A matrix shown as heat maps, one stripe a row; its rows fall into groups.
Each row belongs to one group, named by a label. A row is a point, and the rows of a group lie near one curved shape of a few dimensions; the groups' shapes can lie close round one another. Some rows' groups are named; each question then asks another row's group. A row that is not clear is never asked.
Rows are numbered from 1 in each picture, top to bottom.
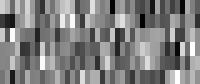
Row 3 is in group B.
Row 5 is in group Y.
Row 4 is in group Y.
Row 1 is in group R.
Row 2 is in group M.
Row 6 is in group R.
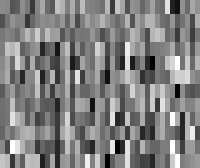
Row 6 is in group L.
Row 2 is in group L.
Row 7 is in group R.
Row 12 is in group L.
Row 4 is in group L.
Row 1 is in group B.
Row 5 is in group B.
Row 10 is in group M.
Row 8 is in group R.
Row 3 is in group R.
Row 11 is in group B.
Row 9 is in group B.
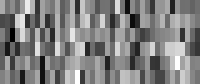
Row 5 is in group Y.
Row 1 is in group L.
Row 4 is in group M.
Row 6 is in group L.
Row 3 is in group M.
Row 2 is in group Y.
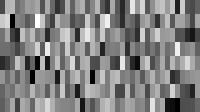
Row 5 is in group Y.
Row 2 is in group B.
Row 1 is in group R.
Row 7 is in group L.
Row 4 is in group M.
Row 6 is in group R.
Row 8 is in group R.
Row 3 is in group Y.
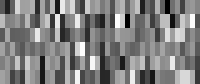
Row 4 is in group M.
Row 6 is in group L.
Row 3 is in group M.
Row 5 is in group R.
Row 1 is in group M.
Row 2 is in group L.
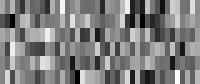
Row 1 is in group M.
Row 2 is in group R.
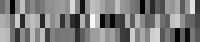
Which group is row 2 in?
R
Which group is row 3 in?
Y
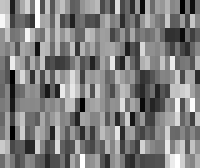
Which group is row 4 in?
L
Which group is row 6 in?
M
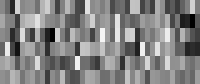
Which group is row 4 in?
Y
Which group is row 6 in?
L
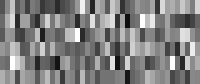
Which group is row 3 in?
L
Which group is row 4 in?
Y
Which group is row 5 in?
B
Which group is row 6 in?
L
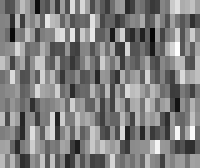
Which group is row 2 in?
R
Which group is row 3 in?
R
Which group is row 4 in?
B
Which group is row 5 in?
B
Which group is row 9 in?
M
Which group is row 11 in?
Y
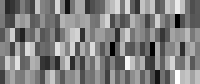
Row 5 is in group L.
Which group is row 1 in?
M
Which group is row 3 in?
L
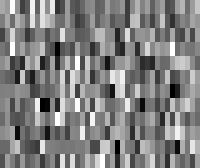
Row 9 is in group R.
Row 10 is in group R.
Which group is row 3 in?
L
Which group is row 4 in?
B
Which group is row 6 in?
R
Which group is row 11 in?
Y
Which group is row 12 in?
L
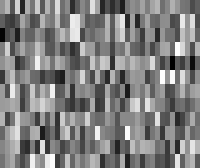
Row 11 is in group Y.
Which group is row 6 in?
R
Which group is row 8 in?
Y
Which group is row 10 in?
L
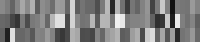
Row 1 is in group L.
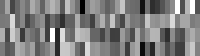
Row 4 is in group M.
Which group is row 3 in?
M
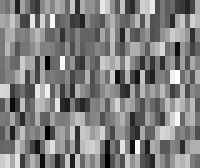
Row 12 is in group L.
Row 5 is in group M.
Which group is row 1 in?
L
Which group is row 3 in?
B
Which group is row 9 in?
M
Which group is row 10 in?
Y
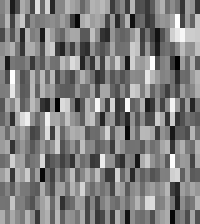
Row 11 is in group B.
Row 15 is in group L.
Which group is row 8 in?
L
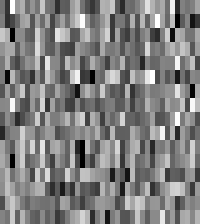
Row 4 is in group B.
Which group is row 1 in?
B
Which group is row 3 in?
B
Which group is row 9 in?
M
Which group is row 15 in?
L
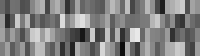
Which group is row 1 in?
M
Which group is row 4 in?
B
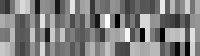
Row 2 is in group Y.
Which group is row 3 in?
M
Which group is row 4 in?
Y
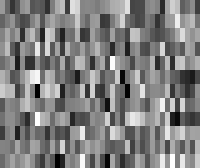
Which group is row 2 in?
M
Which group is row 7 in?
L
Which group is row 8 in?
R
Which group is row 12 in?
R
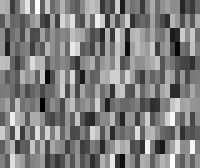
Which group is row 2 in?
L
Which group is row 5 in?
Y
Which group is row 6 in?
M
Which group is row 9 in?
B
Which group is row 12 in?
B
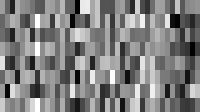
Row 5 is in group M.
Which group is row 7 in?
B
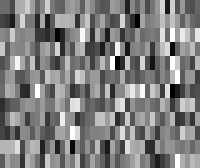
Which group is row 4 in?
L
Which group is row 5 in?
B
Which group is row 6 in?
M
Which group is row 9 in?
L
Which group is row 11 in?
L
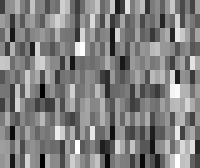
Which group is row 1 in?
L
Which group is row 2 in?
R
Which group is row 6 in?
R
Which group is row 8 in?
Y
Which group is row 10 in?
R
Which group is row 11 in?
L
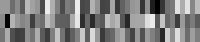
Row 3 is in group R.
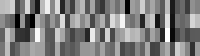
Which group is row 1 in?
L
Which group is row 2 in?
R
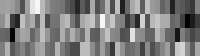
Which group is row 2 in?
Y
